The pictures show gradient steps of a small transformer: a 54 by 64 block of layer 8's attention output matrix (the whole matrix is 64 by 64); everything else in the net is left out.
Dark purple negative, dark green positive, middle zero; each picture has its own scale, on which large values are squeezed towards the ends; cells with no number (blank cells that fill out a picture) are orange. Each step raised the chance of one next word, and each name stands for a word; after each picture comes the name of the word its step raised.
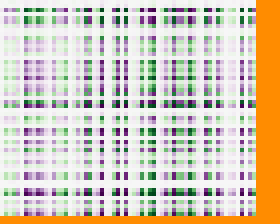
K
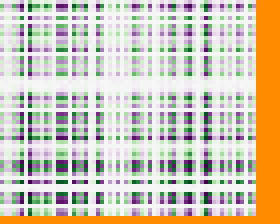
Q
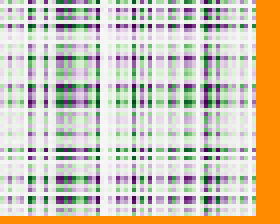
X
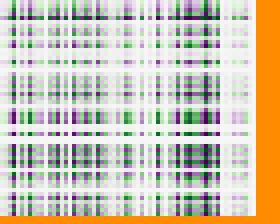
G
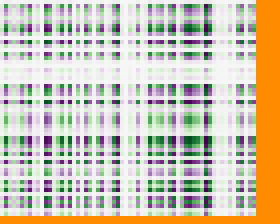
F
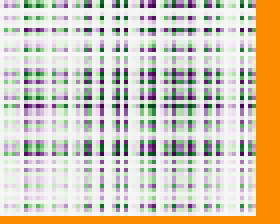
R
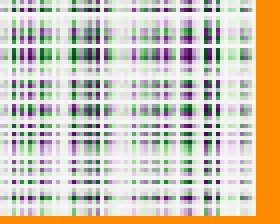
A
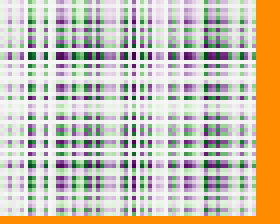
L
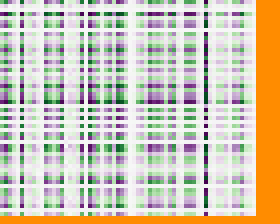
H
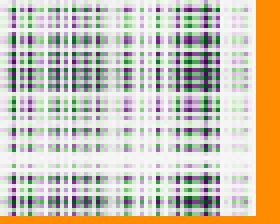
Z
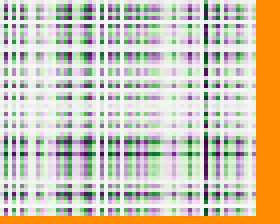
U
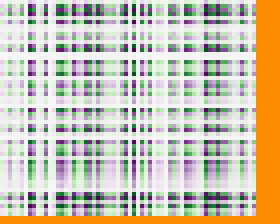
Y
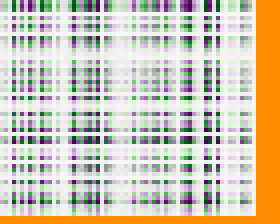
Q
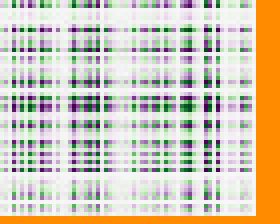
R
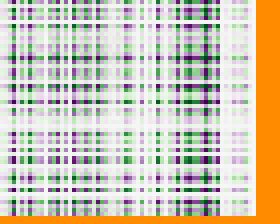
X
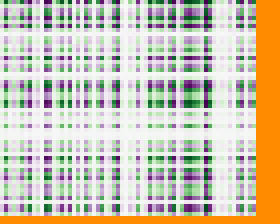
X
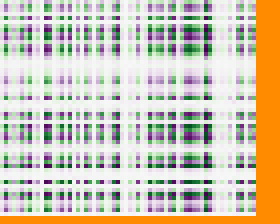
Q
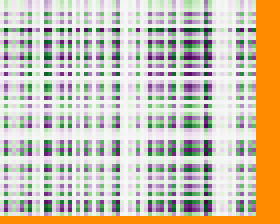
L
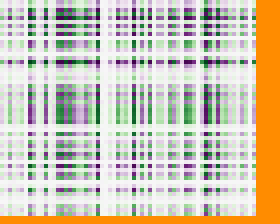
G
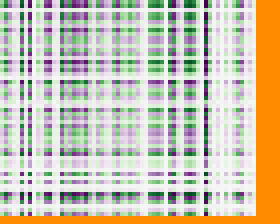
Y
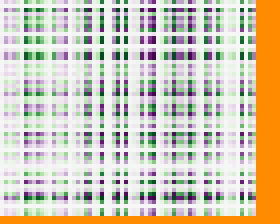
A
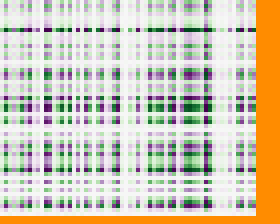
R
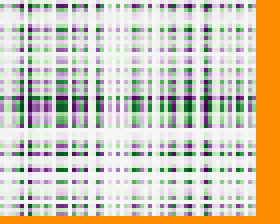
R
